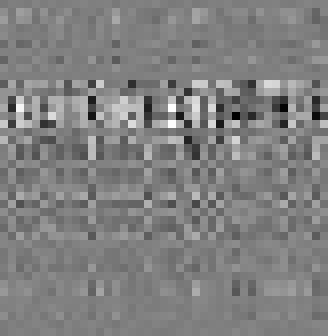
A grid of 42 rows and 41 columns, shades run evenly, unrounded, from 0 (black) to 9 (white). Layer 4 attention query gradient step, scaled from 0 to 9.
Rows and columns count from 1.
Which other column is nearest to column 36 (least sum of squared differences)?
2
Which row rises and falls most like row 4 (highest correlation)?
5
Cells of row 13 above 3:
33
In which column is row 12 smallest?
24
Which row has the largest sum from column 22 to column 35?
11
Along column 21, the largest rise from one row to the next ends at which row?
16
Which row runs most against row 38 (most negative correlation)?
6
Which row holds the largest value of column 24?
13
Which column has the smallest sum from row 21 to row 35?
22
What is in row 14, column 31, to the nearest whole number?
3
